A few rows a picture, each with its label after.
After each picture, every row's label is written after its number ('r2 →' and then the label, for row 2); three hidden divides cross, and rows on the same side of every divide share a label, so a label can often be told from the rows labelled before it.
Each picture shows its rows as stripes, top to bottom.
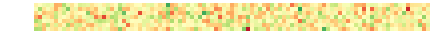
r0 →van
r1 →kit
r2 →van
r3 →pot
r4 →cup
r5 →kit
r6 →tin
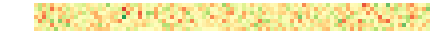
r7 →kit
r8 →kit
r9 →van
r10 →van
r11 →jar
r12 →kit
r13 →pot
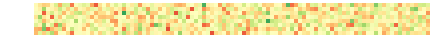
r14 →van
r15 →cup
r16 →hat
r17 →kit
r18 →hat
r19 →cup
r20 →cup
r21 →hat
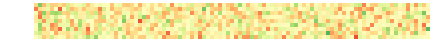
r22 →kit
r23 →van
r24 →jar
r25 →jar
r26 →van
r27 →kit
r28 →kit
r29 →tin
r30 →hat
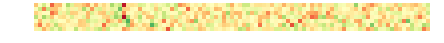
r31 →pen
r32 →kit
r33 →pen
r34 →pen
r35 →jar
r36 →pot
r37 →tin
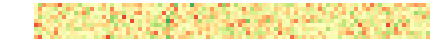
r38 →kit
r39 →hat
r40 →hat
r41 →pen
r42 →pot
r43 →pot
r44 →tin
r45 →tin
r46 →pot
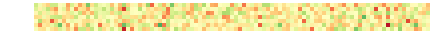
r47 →hat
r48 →cup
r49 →tin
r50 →jar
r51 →kit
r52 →jar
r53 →pen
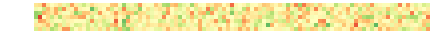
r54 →van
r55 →cup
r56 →tin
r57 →jar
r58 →hat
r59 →hat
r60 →jar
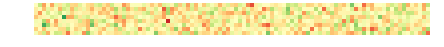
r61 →kit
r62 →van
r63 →pot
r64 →hat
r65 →cup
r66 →pen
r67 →kit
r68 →jar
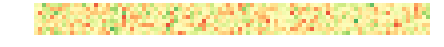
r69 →pot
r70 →pen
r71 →pot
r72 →pen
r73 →pen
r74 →tin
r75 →pot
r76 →pot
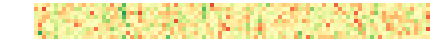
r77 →hat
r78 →van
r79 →hat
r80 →hat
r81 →hat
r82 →pot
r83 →pot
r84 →kit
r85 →van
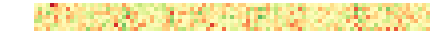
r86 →pen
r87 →tin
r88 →pot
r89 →tin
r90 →tin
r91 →hat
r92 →jar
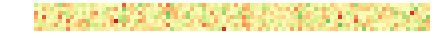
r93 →cup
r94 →hat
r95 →van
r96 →van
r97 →hat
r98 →cup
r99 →jar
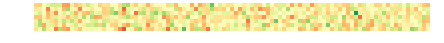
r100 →jar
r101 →pen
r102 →pen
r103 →pot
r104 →tin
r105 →tin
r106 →cup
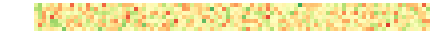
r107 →kit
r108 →pen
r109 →tin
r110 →kit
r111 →hat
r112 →jar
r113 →tin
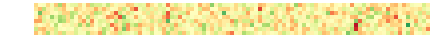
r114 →cup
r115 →pot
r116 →tin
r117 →jar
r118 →pot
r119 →hat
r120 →hat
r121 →van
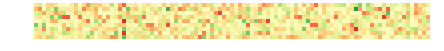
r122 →pen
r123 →pot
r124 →kit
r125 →jar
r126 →pen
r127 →cup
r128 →hat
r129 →pen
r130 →hat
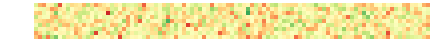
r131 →van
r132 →pen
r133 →pot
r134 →cup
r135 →van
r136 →tin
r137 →pen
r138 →pot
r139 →jar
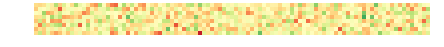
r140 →van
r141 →kit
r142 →cup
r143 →jar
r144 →kit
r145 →jar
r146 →van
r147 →tin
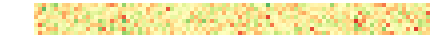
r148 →hat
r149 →cup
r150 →jar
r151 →pen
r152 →hat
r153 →pot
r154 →pen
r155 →jar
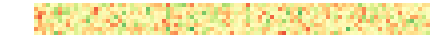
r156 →tin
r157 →van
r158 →van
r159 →pot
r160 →jar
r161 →hat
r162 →van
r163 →van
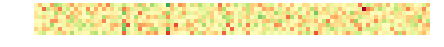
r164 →pot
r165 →kit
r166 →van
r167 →tin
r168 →pen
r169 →hat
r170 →van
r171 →cup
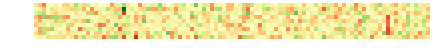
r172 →hat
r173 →hat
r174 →pen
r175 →jar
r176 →jar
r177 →pot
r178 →jar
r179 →pot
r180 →pen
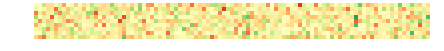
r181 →cup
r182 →cup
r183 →van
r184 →pen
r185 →jar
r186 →pen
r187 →cup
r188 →cup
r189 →van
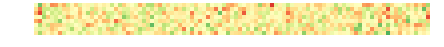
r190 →kit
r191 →jar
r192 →jar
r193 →jar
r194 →jar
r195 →kit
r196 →pen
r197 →tin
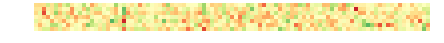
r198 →van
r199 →hat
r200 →van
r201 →pen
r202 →pen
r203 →jar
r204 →cup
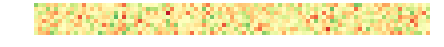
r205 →cup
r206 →van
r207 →cup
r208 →pen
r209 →van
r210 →pen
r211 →pot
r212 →hat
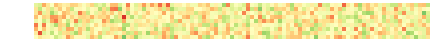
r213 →tin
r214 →tin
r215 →jar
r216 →pen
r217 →pen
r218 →van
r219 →hat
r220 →jar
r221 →hat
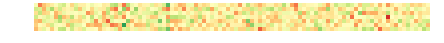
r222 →pot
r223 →hat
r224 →kit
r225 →cup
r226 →pot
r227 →hat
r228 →pot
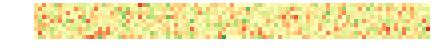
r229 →van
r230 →pot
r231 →hat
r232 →van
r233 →kit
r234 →hat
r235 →jar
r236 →pot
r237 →kit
